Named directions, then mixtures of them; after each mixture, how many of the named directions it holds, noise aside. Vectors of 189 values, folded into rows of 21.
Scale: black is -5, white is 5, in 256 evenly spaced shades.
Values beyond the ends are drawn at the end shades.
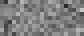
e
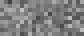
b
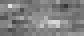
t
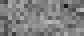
two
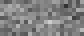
three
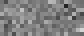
two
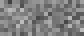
one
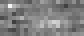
one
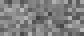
one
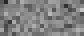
one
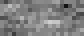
three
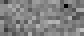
three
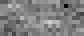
three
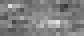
one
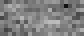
three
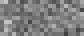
one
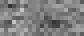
two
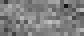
three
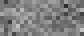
two
